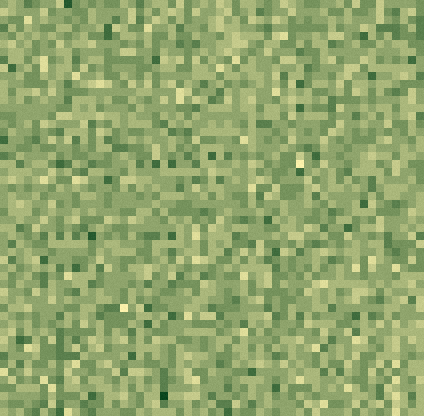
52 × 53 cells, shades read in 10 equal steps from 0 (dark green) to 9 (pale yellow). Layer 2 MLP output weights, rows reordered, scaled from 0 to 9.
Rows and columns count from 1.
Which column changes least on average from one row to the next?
51
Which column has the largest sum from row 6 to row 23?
32
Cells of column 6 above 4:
36
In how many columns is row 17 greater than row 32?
18
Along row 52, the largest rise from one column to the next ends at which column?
9
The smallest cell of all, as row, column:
50, 21
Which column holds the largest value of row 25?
34
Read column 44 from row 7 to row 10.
5 5 7 7
